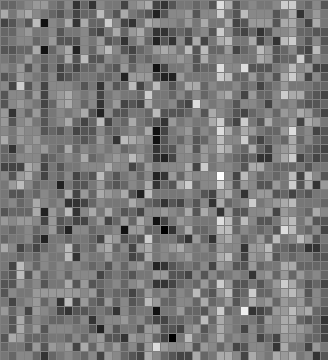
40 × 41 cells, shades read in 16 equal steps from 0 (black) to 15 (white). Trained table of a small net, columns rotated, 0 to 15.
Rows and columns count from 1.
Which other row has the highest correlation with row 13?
37
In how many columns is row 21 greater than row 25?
19
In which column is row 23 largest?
32
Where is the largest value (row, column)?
20, 28
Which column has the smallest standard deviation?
7
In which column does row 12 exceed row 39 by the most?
25
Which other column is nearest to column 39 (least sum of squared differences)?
1
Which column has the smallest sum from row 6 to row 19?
6
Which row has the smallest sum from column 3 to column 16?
35
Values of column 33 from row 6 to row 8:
11 10 5
